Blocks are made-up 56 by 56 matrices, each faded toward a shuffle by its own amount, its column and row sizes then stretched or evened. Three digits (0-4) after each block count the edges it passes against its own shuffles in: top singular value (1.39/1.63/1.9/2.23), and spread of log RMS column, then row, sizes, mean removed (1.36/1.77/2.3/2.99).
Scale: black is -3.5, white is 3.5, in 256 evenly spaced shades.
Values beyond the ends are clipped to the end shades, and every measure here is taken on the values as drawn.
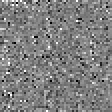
0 2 2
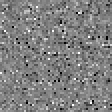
0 0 2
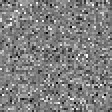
1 0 1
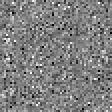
0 2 1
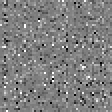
2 2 0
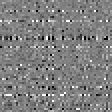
4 1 4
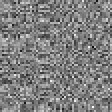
4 0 1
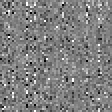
1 3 1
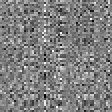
4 3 0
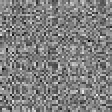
4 1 1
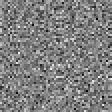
3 1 0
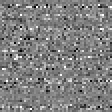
0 1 4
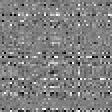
4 2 4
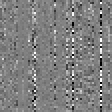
4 4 0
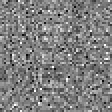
3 0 0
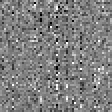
2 3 0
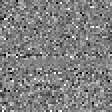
0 0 3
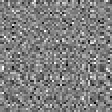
4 1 1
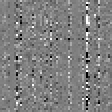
3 4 1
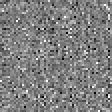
3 1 1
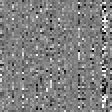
2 4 0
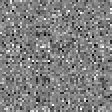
3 1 1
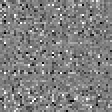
0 2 3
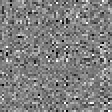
3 2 2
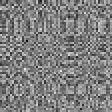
4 1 1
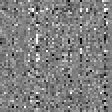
3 3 2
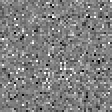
0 1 1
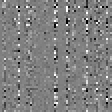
1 4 2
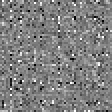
0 3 2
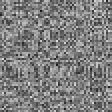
4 1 0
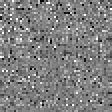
2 0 2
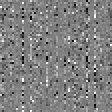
2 4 0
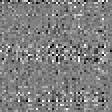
4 2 4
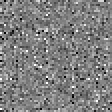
0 2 1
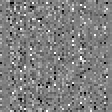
1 4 0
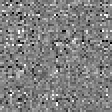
2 2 2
